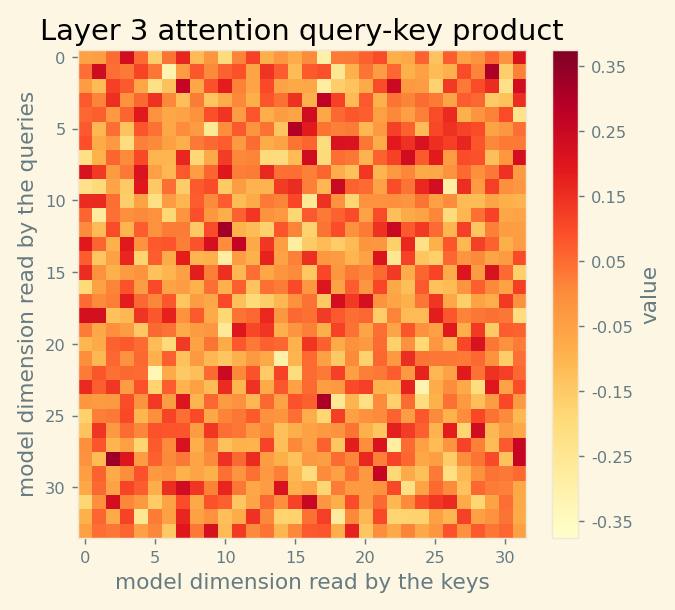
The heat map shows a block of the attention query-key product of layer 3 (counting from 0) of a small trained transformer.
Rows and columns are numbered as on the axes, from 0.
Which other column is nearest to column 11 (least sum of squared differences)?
28
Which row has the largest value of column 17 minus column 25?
24
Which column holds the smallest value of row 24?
18
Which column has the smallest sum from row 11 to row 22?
15
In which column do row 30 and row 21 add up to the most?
6
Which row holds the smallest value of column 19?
10
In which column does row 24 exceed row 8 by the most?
17
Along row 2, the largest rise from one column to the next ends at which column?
31
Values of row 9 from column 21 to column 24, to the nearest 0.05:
-0.05 0.1 0.05 0.15
